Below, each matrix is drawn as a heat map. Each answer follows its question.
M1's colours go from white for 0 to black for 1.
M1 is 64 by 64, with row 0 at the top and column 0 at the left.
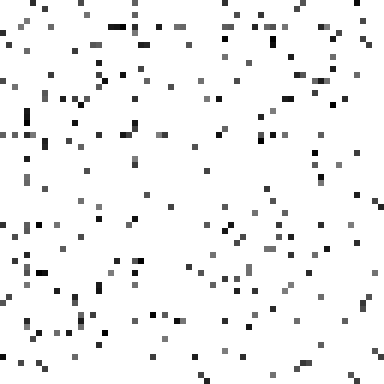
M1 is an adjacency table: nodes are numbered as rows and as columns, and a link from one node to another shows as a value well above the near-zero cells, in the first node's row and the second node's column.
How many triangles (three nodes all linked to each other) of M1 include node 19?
0
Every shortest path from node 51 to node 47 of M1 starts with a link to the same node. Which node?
node 45
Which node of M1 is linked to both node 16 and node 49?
node 12
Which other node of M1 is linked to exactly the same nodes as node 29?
node 30
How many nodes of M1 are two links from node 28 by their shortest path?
4
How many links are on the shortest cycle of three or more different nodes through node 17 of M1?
6
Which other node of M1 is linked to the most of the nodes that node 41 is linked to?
node 4
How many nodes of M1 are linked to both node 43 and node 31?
0
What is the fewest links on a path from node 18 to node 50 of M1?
4
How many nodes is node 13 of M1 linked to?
8
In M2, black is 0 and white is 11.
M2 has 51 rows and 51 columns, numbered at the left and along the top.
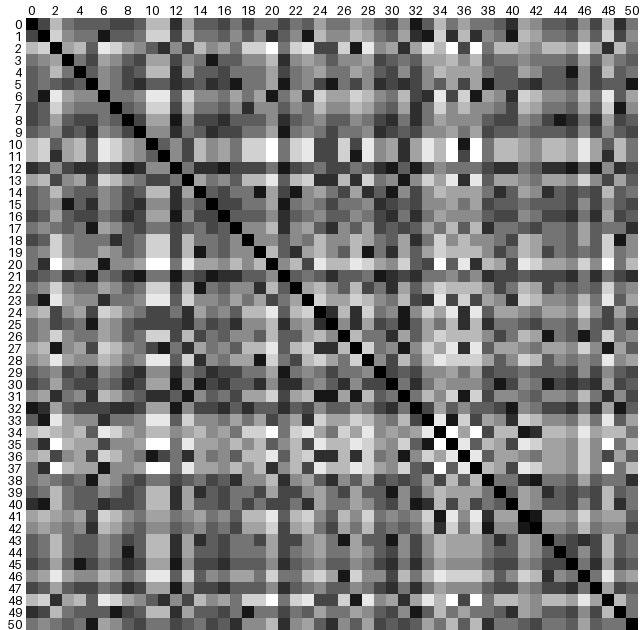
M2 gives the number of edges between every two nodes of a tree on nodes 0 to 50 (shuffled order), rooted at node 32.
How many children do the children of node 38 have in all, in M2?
1
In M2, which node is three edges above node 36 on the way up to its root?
5
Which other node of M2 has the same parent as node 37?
20
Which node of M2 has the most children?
12
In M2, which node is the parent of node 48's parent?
31
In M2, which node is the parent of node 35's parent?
1
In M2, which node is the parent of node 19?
14
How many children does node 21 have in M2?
4
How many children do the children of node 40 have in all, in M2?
3
